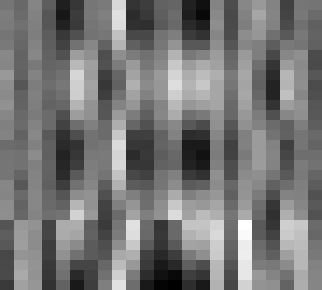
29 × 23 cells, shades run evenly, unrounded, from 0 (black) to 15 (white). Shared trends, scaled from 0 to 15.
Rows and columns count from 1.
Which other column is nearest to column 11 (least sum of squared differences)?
17
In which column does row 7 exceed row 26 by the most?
13
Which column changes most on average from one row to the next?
15
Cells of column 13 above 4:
25
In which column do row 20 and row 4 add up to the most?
9
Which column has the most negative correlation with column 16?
19
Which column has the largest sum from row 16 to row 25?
18
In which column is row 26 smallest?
12
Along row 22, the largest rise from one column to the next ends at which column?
21
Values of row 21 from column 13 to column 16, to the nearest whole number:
12 9 9 10
